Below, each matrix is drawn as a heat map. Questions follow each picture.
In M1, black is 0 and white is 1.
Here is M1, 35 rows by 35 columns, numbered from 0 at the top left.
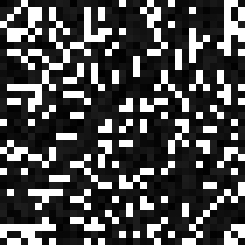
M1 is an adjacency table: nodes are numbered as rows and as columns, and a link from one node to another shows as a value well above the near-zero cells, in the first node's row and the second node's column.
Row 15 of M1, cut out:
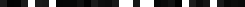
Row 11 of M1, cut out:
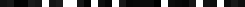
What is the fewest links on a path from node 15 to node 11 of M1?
3
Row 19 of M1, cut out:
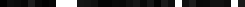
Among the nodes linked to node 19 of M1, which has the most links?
node 33
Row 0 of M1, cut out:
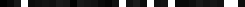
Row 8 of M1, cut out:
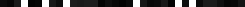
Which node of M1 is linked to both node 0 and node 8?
node 3
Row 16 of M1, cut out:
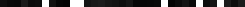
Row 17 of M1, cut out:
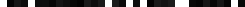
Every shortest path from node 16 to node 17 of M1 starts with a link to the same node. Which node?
node 28
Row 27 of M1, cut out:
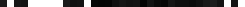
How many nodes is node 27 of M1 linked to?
9
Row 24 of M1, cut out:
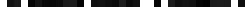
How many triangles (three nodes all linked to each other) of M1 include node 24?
7
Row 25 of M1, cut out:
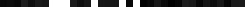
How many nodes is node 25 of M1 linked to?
6
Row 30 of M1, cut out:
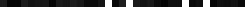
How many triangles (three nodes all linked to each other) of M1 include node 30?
5
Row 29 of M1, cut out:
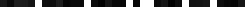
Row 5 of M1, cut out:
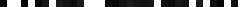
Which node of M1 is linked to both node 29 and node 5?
node 12
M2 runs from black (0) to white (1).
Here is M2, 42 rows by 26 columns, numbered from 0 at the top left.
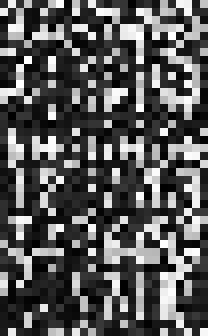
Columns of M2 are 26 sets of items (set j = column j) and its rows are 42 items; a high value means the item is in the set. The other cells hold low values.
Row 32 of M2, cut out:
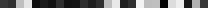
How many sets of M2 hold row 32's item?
10
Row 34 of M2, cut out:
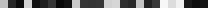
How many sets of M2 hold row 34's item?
9
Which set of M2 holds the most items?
17
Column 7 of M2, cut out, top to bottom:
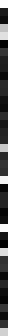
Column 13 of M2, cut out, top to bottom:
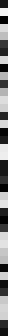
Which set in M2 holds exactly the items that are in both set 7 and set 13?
16
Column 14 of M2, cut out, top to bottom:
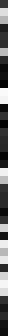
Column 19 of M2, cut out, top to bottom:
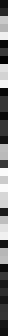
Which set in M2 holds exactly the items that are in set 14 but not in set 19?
0
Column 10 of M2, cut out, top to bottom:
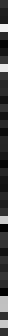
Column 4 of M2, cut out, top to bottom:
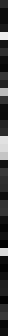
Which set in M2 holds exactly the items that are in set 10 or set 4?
15
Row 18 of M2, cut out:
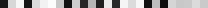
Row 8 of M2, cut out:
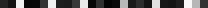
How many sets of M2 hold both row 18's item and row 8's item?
6
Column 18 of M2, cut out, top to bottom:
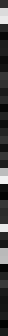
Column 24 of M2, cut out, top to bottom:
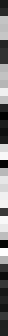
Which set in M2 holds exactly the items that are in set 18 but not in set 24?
12
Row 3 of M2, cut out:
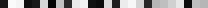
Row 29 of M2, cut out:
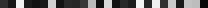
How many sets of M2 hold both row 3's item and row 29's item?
6
